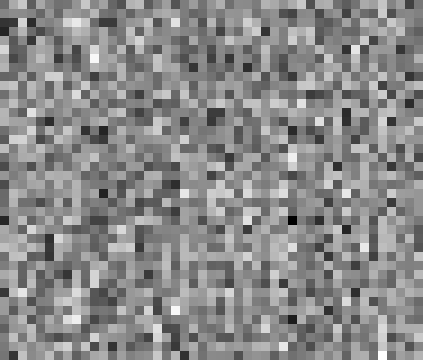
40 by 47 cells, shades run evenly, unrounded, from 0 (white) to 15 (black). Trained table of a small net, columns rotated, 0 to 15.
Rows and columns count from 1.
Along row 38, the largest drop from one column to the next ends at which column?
18
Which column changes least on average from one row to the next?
23
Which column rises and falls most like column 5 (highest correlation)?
37
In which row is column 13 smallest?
28
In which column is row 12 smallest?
34
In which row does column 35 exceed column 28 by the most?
25
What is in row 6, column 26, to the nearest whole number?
8
